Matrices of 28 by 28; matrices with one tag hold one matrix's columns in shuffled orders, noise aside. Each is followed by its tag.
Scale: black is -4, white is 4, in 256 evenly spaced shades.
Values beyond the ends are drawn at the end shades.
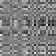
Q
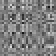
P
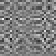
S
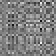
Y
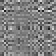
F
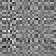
S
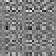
F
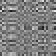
F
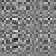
S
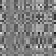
P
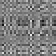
Q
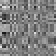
P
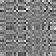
F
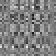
P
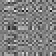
F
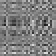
Q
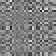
F
